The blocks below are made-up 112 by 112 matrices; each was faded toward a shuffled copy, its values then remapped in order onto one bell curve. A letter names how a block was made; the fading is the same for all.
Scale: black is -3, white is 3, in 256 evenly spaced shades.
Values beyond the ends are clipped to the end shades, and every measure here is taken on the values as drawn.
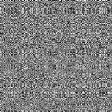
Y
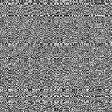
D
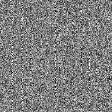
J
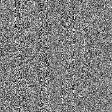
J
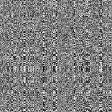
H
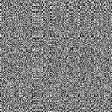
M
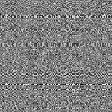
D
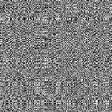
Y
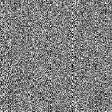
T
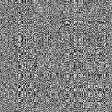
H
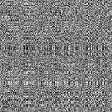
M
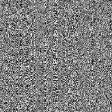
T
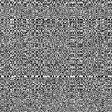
D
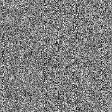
J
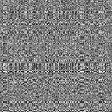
D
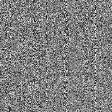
J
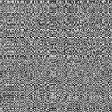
D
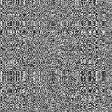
H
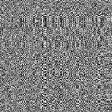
M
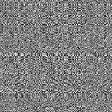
Y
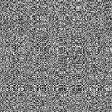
M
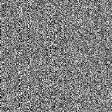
T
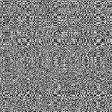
D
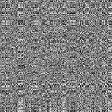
Y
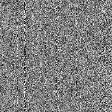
J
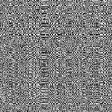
D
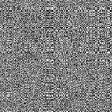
M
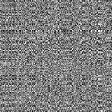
M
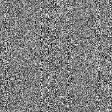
J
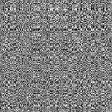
Y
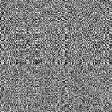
M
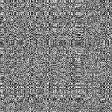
M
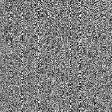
T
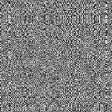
H
